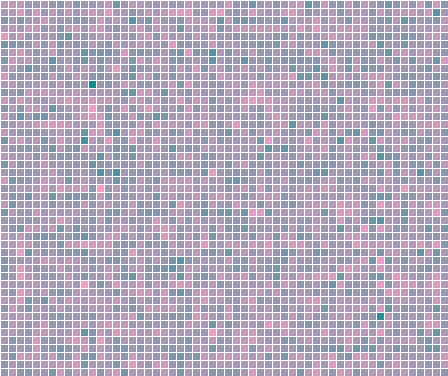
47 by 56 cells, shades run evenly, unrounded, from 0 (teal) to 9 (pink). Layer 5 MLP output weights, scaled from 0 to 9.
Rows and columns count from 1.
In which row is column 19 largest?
14
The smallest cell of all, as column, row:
12, 11
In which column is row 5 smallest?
9
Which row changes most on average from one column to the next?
18
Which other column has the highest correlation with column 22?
36
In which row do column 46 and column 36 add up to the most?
41
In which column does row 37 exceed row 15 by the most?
3
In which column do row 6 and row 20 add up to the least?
48
